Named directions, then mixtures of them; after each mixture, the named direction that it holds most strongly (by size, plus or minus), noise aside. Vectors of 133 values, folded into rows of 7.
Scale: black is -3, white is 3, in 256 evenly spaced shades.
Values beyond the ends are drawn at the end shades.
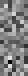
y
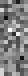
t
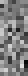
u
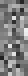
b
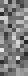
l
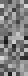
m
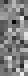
u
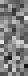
y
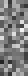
y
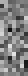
u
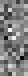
t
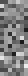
u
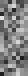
l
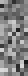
u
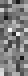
t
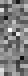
t
